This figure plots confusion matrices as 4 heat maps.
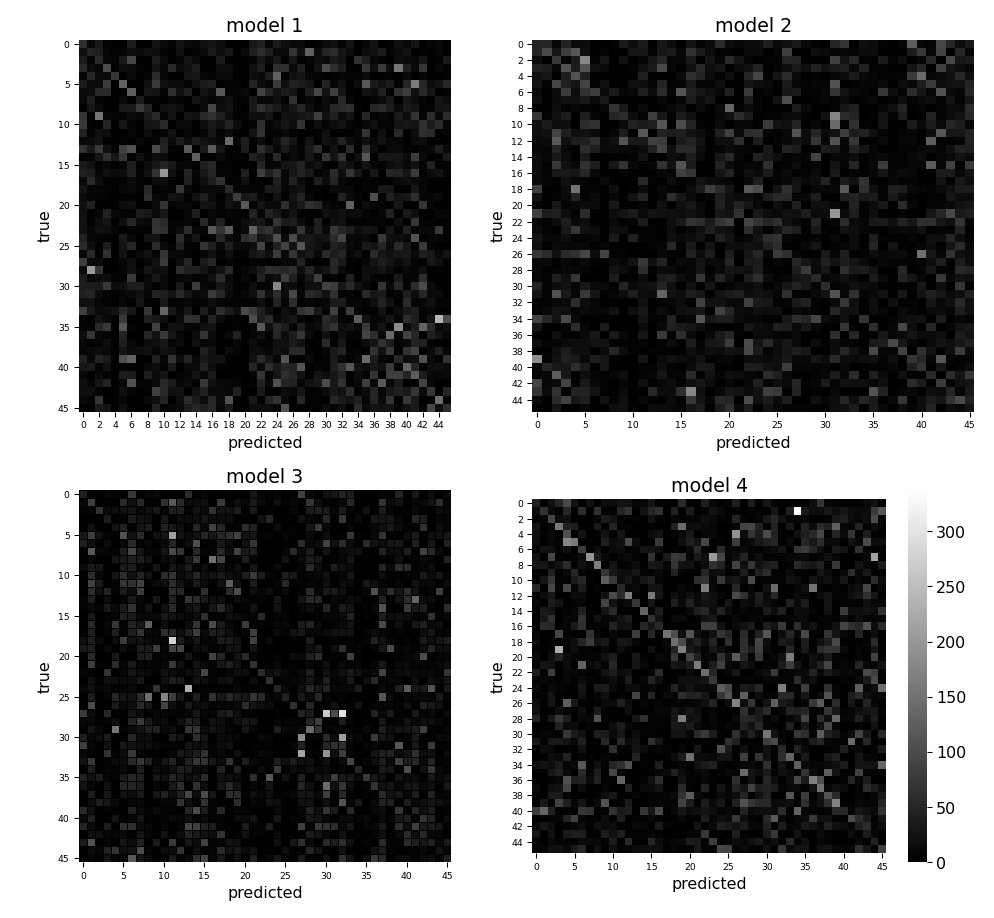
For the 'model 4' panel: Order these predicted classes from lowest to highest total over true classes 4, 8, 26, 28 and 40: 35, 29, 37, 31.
29, 35, 31, 37
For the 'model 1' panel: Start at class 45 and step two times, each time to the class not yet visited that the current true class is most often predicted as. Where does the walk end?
27
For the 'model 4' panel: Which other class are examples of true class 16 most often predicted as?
43
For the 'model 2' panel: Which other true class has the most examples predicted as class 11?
27
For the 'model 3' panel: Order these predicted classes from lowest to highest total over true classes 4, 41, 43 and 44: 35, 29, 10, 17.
35, 10, 17, 29
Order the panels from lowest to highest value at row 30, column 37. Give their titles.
model 2, model 3, model 1, model 4
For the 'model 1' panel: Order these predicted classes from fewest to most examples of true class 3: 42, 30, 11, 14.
14, 11, 42, 30
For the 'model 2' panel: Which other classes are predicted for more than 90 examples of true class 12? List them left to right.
2, 9, 31, 41
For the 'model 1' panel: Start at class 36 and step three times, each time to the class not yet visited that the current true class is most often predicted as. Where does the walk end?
39
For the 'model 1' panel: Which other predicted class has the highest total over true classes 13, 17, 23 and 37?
16
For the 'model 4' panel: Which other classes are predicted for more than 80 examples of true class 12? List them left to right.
10, 15, 26
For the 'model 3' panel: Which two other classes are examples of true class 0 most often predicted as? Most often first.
27, 6
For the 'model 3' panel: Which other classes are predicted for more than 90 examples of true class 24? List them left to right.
13, 40, 43
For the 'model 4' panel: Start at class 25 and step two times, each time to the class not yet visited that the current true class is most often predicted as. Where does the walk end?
38
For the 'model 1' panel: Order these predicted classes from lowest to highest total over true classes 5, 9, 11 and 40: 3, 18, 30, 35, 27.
18, 30, 3, 27, 35
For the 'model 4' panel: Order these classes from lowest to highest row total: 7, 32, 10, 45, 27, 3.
32, 27, 45, 10, 3, 7
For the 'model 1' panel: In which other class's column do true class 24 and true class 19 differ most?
36
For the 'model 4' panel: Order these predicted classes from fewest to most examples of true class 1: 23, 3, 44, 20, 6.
3, 23, 20, 6, 44
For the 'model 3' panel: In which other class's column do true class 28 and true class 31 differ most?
39
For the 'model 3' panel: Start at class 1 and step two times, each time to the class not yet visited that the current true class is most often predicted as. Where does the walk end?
18
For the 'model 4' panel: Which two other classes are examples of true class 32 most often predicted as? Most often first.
24, 10
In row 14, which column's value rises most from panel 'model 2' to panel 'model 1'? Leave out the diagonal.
35
